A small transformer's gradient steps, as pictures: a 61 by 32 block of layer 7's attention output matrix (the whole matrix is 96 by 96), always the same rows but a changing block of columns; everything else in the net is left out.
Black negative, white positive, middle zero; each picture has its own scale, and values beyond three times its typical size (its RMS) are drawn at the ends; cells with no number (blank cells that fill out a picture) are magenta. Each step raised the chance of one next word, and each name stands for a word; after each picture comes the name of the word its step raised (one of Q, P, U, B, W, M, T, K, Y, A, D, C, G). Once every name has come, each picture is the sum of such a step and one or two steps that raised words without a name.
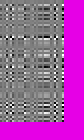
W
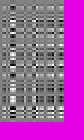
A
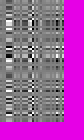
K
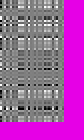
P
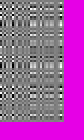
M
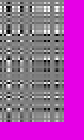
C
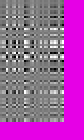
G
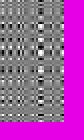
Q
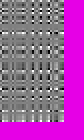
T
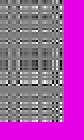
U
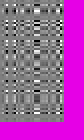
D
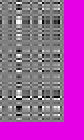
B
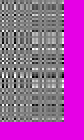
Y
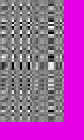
P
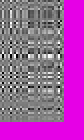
G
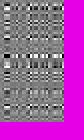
W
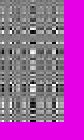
U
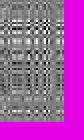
P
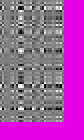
P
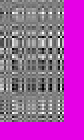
W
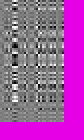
A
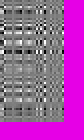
D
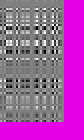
D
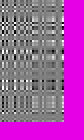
D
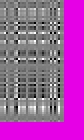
B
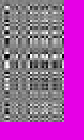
W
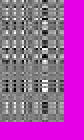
K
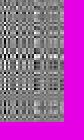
W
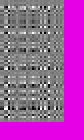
P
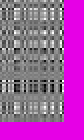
K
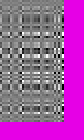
W
